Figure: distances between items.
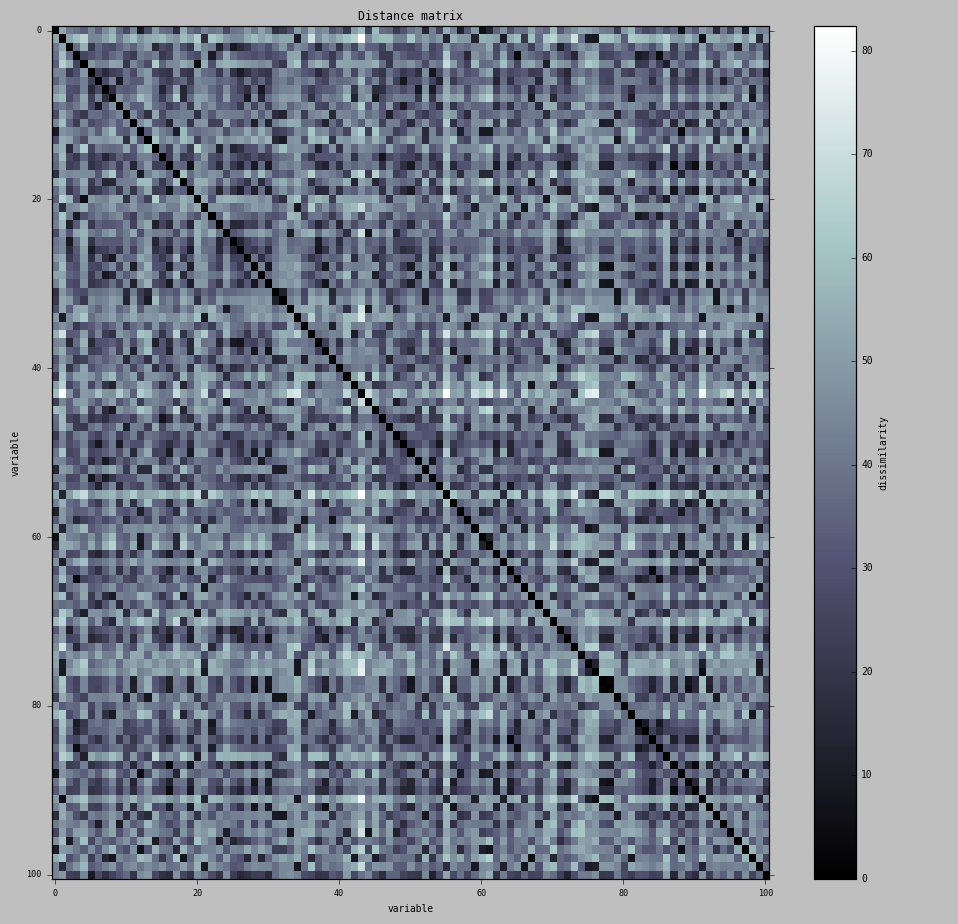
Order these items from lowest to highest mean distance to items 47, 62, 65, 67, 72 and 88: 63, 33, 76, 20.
20, 33, 63, 76
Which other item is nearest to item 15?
46
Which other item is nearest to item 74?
80
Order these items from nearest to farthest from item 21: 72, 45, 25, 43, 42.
25, 72, 45, 42, 43
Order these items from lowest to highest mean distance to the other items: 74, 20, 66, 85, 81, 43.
85, 66, 81, 20, 74, 43
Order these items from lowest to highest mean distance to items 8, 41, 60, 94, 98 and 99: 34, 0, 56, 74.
0, 56, 34, 74
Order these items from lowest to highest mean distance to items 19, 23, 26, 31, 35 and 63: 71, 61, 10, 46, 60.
71, 46, 10, 60, 61
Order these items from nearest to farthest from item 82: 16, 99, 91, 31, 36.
31, 16, 36, 99, 91
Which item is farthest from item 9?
43
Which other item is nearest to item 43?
73
